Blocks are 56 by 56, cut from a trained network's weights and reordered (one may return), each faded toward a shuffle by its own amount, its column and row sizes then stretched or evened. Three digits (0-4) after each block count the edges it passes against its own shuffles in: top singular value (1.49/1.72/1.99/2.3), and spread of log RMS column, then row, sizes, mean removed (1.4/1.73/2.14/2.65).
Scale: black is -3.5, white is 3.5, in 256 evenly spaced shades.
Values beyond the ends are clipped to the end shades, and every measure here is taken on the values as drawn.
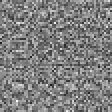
3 1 1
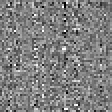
0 4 2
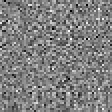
3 1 1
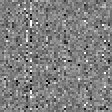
1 3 0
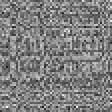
3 2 1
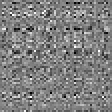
4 4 4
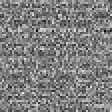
3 0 2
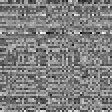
4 0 4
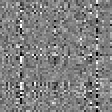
4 4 2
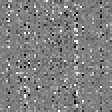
0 4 1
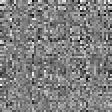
3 4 2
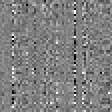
2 4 2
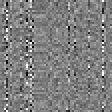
3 4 0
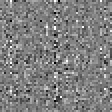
1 4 2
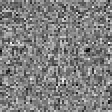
2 2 1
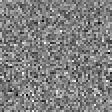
1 0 2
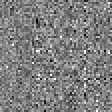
1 3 0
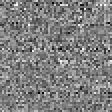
0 1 3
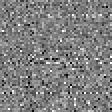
2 0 2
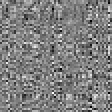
4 4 1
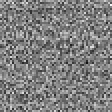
3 2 0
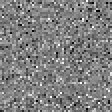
0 0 1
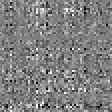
2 3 4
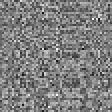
3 2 0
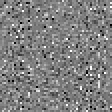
1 3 0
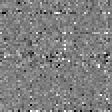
0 2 3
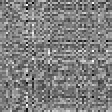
4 4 2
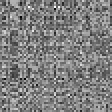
4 4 1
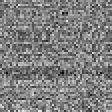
3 0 2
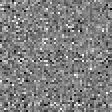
2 1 1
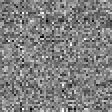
2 3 1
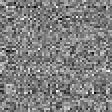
3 1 3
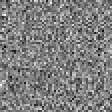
3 0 0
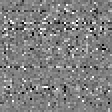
2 1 3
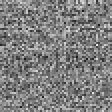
1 0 1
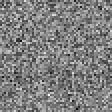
0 0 0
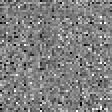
1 3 2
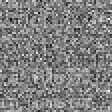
2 1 0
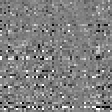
3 3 4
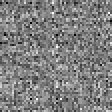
2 3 1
